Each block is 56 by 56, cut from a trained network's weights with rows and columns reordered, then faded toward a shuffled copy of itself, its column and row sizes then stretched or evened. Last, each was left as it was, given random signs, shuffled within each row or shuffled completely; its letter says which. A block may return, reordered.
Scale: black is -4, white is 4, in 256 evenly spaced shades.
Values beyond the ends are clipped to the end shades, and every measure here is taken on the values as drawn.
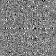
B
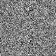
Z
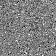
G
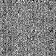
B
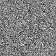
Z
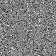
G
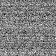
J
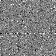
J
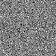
B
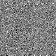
Z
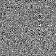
B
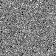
G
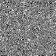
Z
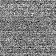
J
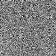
Z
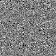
Z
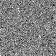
G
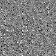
Z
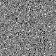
Z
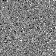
J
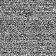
B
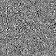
B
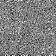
Z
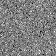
J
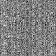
B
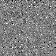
Z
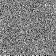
J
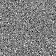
G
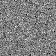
G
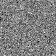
G
